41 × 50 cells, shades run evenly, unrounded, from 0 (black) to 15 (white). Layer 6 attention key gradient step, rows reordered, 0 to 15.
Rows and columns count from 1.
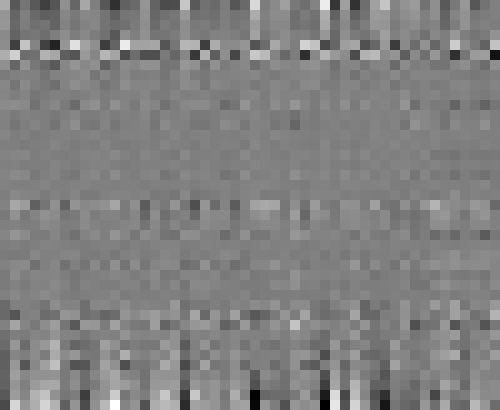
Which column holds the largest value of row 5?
13
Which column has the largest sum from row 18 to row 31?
30
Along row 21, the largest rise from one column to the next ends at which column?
21
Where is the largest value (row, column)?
41, 12
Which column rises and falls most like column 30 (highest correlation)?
45
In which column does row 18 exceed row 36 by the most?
33
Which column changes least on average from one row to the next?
29
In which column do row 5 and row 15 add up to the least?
6
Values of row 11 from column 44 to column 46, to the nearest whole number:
7 7 6
